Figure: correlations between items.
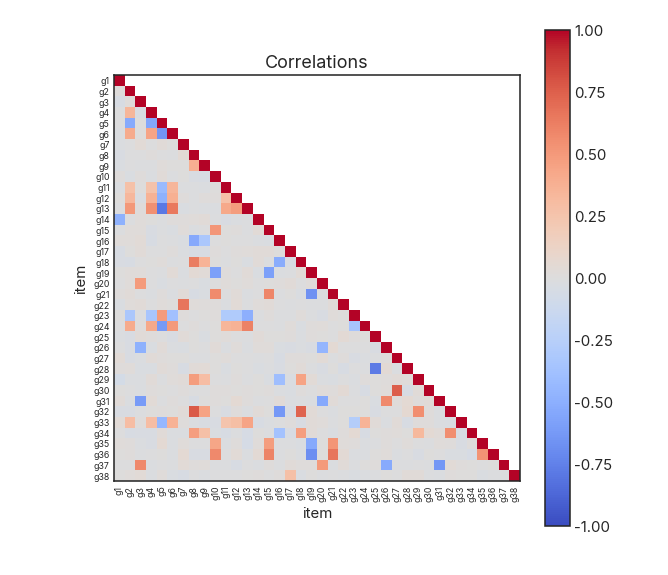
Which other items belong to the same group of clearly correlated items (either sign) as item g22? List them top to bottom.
g7
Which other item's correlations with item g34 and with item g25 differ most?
g28
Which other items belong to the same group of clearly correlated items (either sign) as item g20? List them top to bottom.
g3, g26, g31, g37
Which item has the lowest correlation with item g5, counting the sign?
g13
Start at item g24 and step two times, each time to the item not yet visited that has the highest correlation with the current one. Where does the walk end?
g6
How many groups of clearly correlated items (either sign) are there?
9
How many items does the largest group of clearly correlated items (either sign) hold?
10
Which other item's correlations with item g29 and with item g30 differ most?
g27
